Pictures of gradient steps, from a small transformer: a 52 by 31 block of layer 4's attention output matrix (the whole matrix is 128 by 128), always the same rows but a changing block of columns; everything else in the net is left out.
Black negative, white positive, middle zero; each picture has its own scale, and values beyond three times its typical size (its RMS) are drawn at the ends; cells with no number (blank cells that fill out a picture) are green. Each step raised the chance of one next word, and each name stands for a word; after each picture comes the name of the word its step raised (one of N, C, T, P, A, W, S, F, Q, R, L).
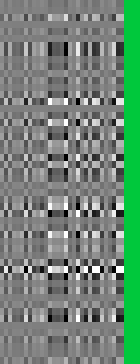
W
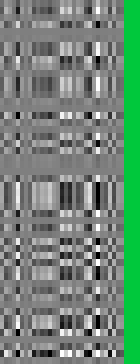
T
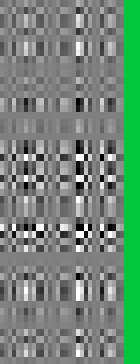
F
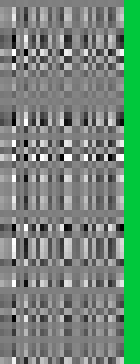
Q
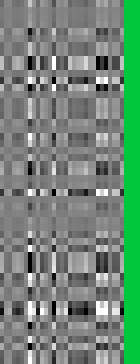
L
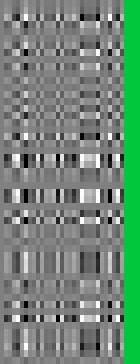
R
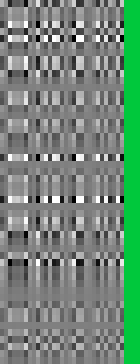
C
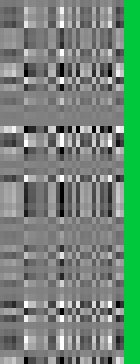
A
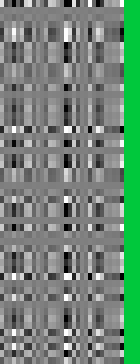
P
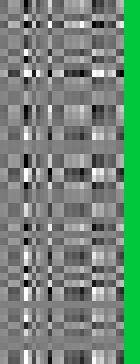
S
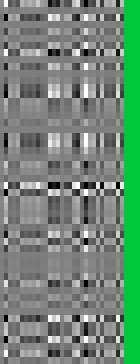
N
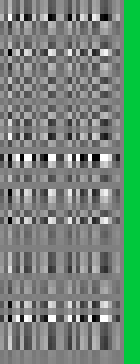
R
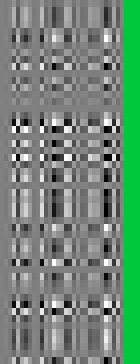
Q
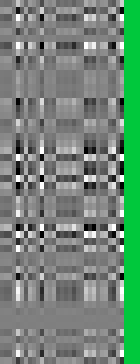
F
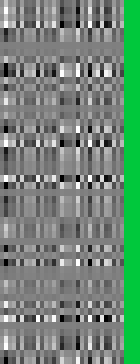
A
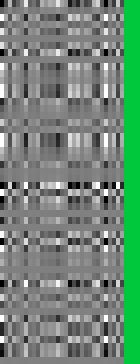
N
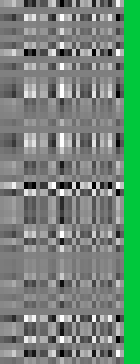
N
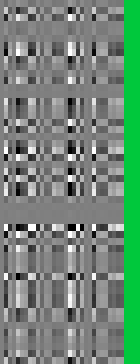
F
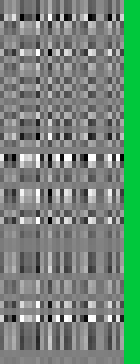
R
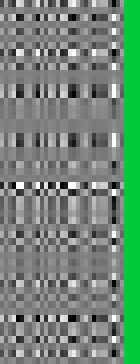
N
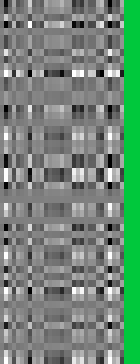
S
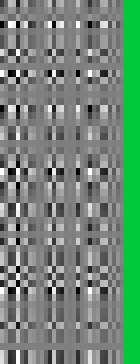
S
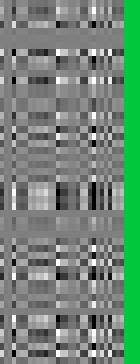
T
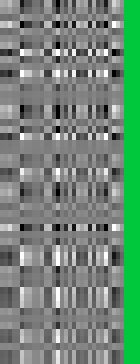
S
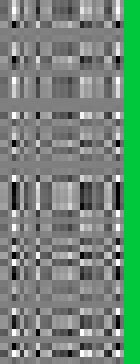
T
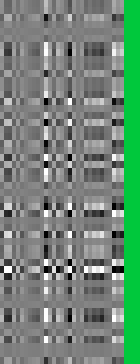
W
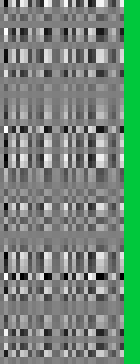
P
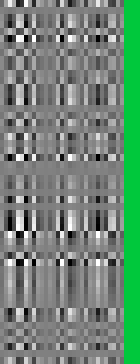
C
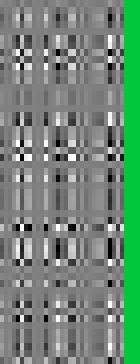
Q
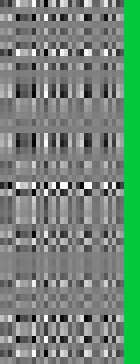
N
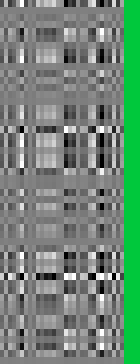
P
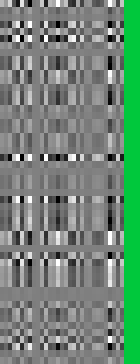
C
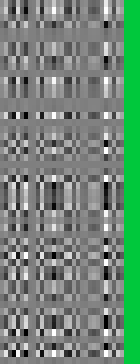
T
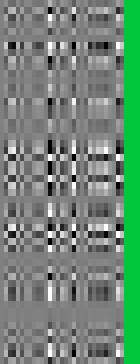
F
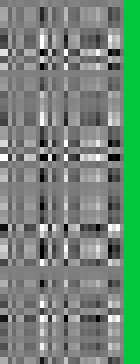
Q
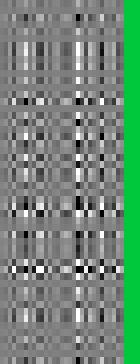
W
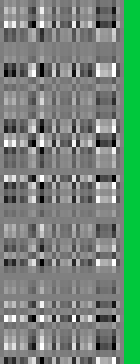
A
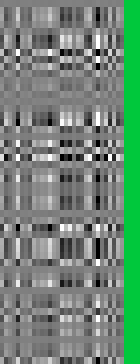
Q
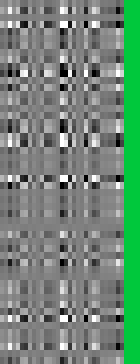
A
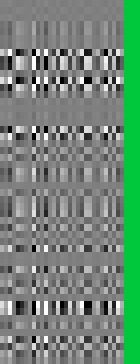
L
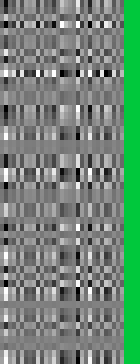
S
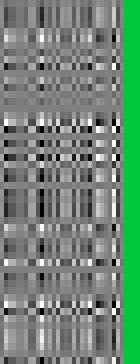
Q
